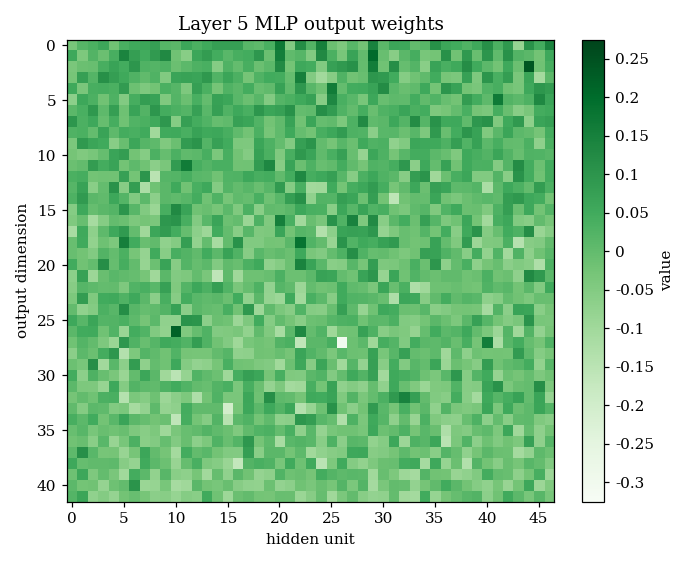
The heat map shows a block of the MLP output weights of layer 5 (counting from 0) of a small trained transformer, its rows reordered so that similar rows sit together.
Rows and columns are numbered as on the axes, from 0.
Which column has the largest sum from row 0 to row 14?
29
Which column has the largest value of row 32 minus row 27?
26
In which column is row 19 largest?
27
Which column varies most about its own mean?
22
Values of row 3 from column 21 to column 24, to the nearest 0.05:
0 0.15 -0.05 -0.1
